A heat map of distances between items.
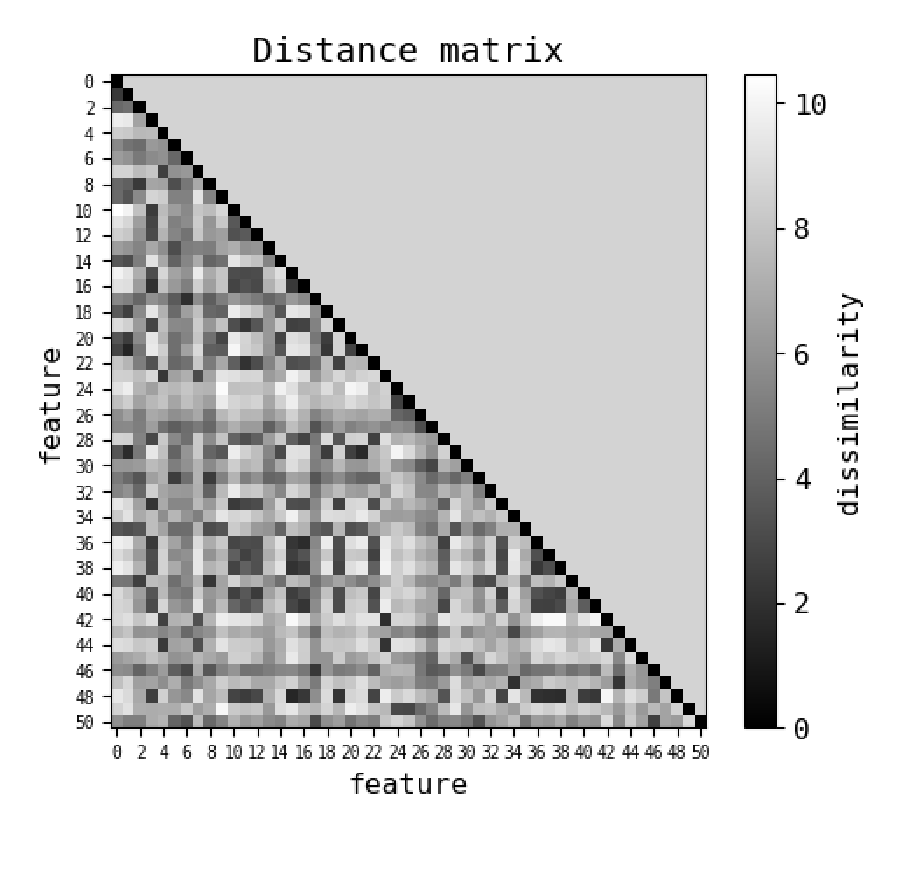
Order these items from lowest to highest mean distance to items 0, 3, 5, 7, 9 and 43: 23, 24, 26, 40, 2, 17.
17, 2, 26, 40, 23, 24
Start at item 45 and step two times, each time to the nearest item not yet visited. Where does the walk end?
27
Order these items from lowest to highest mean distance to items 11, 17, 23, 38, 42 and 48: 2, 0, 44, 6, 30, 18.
6, 44, 2, 30, 18, 0
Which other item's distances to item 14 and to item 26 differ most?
24
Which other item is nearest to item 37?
48
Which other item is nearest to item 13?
5
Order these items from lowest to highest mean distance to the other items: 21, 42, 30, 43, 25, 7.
43, 30, 21, 7, 25, 42
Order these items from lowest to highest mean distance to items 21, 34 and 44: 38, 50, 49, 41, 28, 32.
32, 50, 49, 28, 41, 38
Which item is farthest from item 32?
10
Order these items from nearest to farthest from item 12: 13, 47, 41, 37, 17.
37, 41, 17, 13, 47
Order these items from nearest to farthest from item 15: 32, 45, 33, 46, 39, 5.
33, 46, 5, 39, 32, 45
